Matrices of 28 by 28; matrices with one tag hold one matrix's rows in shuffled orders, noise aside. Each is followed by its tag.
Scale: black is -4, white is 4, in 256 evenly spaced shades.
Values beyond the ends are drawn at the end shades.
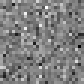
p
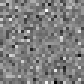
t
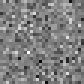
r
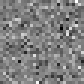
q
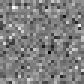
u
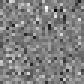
t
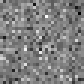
p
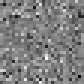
p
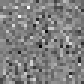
r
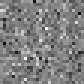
p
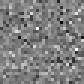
q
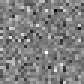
t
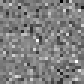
q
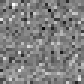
u
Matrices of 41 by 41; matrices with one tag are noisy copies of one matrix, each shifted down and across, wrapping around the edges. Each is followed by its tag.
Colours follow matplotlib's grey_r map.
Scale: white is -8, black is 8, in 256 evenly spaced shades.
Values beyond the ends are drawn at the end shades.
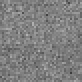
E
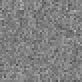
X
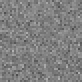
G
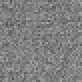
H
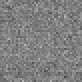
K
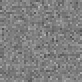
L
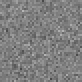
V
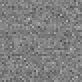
L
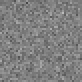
G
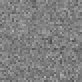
K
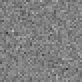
V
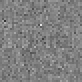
X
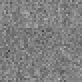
E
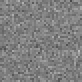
G
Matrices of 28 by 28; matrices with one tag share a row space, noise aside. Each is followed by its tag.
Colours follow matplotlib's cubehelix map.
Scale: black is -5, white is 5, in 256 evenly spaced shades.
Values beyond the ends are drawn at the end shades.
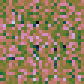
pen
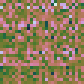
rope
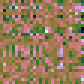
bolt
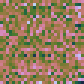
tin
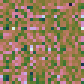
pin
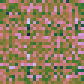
tin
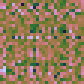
pen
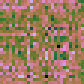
rope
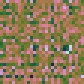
rope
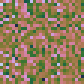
pin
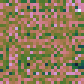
tin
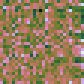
bolt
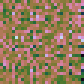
bolt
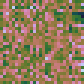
bolt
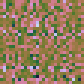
pen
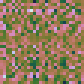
pen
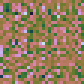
pin
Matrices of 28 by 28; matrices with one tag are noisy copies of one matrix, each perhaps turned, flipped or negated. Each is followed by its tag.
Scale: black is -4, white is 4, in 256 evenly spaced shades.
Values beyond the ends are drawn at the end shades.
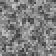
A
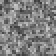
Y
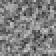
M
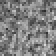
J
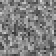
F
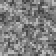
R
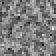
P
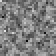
A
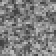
R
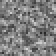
Y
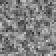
M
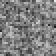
F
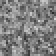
R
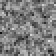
A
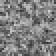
M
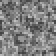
F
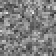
M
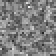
A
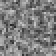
J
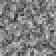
P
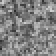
R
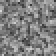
Y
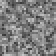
A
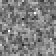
F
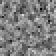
P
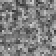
J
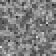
Y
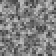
Y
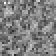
M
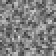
Y
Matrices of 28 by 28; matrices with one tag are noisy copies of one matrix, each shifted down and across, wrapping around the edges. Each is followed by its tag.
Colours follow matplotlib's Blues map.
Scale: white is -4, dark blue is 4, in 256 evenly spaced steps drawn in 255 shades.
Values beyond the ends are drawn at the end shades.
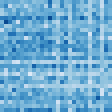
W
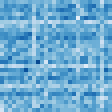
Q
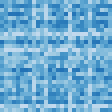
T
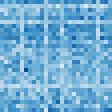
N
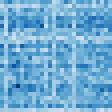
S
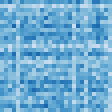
T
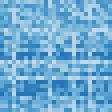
N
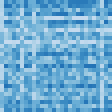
W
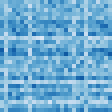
Q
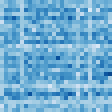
T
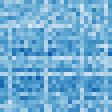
N
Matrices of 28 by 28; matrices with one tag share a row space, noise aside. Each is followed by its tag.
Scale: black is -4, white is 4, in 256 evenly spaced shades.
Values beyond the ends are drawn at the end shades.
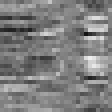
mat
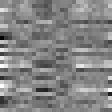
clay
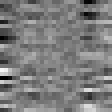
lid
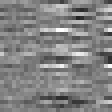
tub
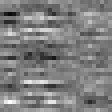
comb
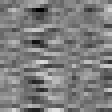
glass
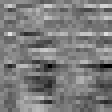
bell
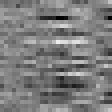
tub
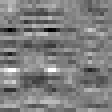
comb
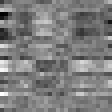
clay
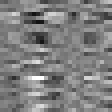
glass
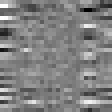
lid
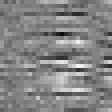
tub
